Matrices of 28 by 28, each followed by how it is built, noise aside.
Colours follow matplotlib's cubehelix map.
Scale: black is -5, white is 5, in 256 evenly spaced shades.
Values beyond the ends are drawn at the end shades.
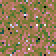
sparse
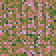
blocks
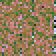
uneven columns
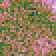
smooth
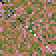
diagonal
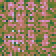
blocks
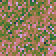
Hankel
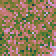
smooth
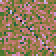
diagonal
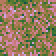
smooth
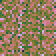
repeating rows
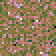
sparse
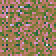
low rank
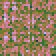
blocks
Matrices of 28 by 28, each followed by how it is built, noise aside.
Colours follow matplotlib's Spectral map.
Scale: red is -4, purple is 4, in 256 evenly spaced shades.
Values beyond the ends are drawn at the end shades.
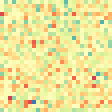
blocks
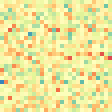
repeating columns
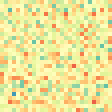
repeating columns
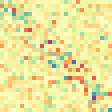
banded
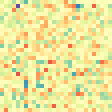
low rank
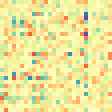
low rank
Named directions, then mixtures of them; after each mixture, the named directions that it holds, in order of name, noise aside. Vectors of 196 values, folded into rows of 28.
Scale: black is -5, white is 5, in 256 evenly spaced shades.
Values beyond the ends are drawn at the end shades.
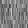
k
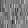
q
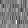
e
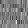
e.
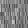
k, q.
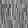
k.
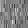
q.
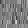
e, q.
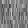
k.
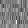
e.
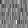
e, k.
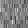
q.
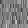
e, q.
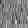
e, q.
